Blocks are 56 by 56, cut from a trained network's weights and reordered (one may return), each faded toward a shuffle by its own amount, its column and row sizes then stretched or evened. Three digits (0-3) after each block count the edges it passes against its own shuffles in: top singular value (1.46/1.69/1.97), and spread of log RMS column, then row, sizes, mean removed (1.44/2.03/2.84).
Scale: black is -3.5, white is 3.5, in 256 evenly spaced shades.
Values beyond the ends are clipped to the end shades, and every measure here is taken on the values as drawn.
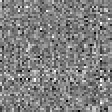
2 1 1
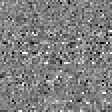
1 0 2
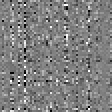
2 3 1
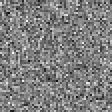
0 0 0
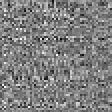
2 1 2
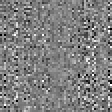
2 3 1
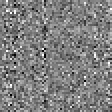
1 2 0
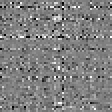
2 1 3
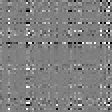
3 3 3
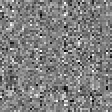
2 2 1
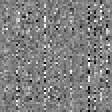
2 3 1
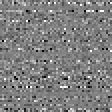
1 0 3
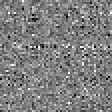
1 1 1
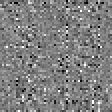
2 2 2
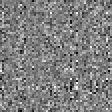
1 2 1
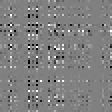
3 3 3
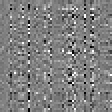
3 3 1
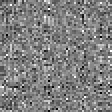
2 2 0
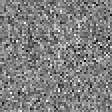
1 0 0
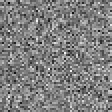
2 1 0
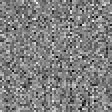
2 1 0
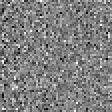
0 1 0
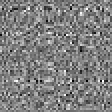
3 1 2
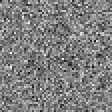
0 0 0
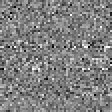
0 0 2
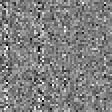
1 2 0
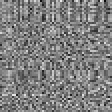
3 1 0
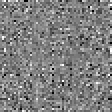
0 2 2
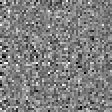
1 2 1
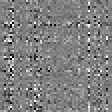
2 3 2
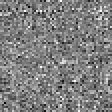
1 0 1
